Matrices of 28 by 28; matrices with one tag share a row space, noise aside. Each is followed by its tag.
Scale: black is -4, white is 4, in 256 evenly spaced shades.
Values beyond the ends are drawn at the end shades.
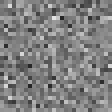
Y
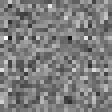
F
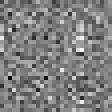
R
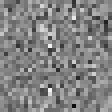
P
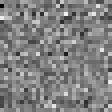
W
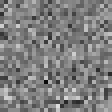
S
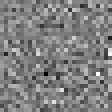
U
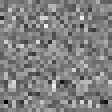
Y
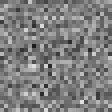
S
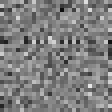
W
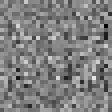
F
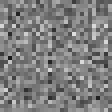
F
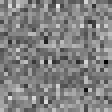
S
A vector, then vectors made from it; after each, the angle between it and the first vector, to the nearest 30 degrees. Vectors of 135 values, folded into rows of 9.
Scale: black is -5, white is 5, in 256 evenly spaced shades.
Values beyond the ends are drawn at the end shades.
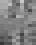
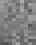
30 degrees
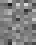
90 degrees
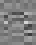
90 degrees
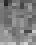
120 degrees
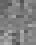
150 degrees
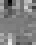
120 degrees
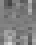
120 degrees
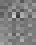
120 degrees
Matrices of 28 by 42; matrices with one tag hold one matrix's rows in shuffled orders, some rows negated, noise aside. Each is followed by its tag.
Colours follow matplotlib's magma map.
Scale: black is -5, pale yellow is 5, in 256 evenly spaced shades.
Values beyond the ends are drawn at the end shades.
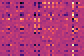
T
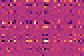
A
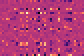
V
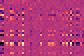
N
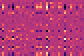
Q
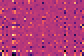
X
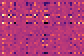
A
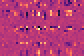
V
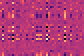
Q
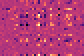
V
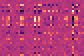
T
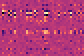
A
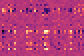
A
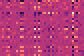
T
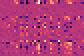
V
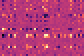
A
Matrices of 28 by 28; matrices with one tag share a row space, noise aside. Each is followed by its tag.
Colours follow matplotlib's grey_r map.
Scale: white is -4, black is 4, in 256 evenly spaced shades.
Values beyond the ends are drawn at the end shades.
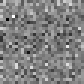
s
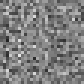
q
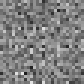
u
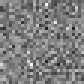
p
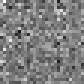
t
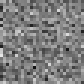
s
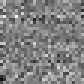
s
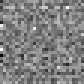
s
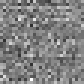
t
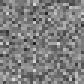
q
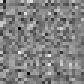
t
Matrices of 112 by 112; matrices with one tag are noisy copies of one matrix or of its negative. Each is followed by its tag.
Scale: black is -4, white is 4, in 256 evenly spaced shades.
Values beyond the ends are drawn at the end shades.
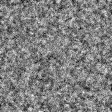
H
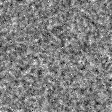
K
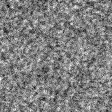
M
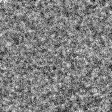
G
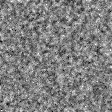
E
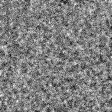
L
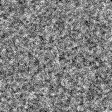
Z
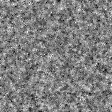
H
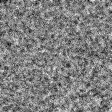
G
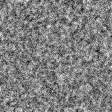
E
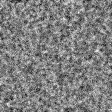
E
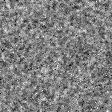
M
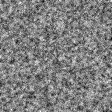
Z
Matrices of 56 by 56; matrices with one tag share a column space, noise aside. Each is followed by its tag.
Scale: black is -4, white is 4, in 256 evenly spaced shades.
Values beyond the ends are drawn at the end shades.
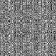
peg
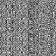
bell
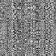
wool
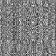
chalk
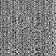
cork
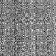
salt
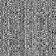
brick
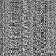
cork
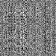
brick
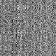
peg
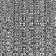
cork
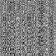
cork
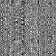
chalk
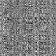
salt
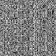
bell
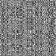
brick
